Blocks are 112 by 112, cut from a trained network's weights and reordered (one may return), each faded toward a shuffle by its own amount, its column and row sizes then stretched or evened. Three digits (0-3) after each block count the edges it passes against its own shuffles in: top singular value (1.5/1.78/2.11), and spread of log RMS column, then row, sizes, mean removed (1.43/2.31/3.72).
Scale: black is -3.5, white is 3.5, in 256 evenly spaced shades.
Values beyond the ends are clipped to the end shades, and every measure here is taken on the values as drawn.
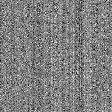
2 1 0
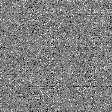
0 1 0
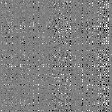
1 3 2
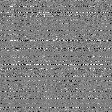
1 0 3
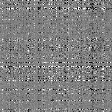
2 2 3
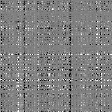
3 3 3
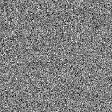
1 1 0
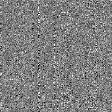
1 2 1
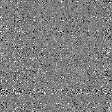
0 2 2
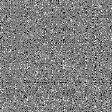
1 2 0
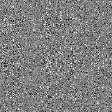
1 2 1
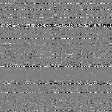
2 1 3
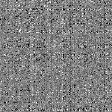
1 1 2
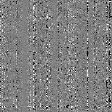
1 3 1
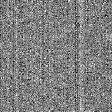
2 1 1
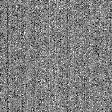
1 1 0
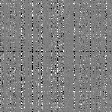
2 3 1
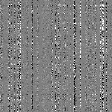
2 3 1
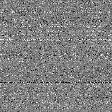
1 0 2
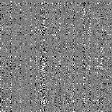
2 3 2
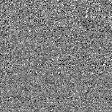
0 1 2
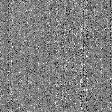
0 2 0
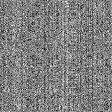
2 0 1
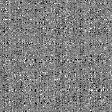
1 1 2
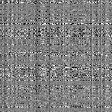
3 0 3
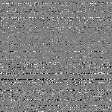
1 1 3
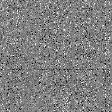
0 2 0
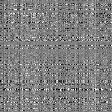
3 0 3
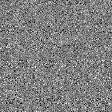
0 0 2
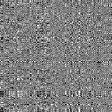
3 2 2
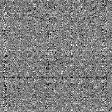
2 2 0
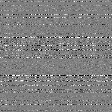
2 0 3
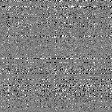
1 2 3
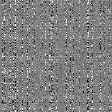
2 3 0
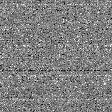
1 0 1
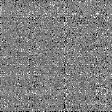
1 2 1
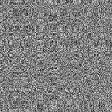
3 1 1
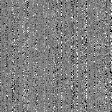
0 3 0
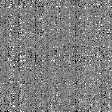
2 2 2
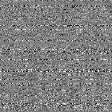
2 0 3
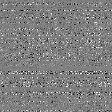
0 1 3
